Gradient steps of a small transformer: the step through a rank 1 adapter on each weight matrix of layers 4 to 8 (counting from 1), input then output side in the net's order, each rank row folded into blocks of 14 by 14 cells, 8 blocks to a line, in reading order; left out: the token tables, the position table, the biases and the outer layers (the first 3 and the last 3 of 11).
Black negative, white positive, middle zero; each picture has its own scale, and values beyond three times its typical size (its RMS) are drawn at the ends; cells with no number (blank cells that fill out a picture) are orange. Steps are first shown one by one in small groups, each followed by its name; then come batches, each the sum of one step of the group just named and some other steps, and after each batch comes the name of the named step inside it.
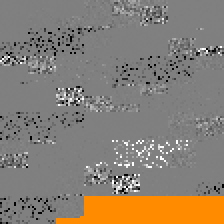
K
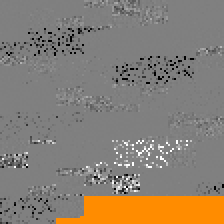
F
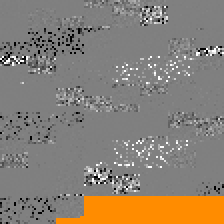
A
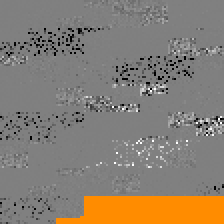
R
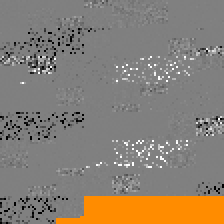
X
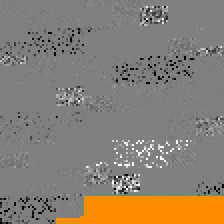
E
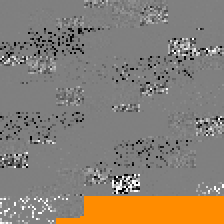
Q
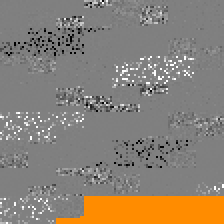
Q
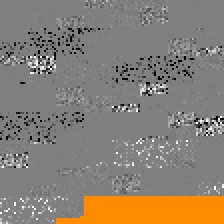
R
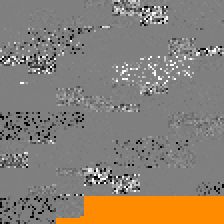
A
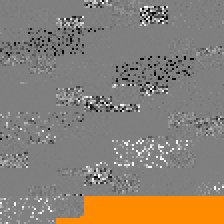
E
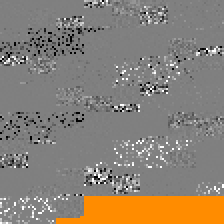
Q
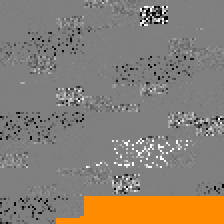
E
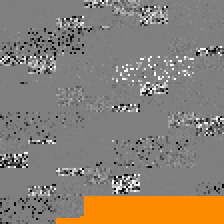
K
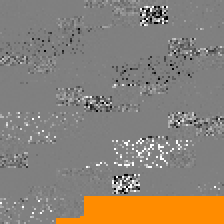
E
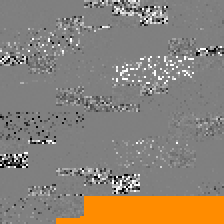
K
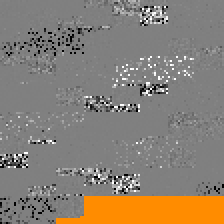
A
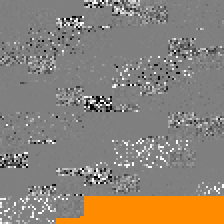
K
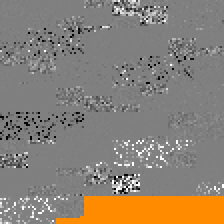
Q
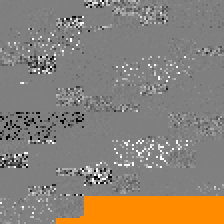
X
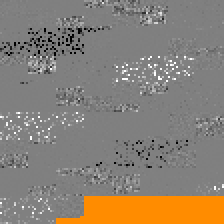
Q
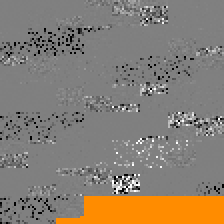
R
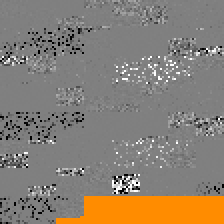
X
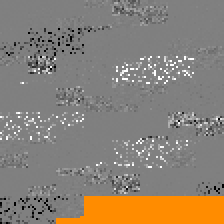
X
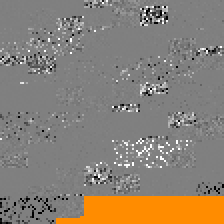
E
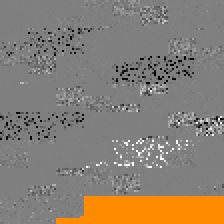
R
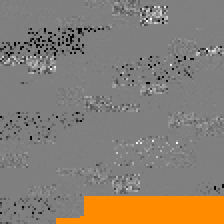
R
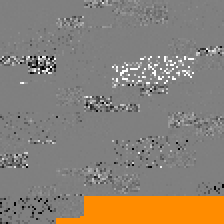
X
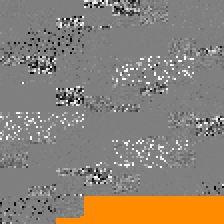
X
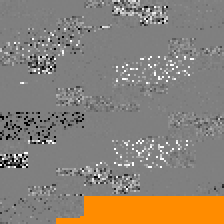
X
